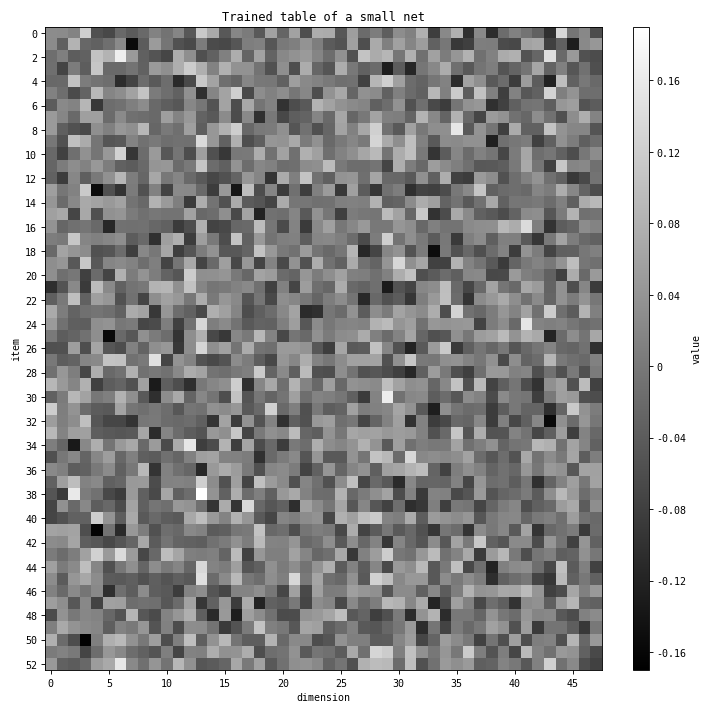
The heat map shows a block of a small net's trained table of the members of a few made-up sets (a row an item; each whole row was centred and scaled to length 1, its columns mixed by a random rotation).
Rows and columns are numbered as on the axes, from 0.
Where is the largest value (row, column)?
38, 13
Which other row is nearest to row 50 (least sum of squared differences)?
20
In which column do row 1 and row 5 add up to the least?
39
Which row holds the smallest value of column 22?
23
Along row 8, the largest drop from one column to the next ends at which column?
36
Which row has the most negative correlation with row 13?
43
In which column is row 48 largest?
25
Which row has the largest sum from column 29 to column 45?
2
